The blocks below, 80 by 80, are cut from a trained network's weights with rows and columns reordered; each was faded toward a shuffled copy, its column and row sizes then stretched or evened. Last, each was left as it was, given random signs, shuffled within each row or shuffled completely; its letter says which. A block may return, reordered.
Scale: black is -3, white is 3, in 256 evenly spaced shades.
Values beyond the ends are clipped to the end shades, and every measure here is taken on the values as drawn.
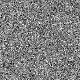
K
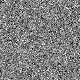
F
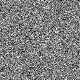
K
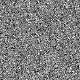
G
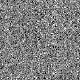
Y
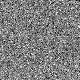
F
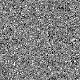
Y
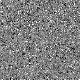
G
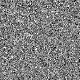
G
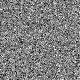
F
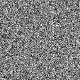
G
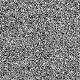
Y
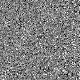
G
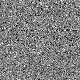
K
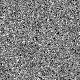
F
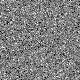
F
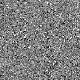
Y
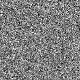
K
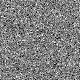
F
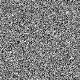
G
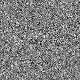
K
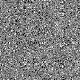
Y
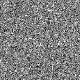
G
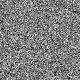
F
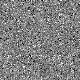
G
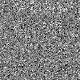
Y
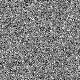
K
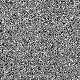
K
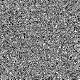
Y
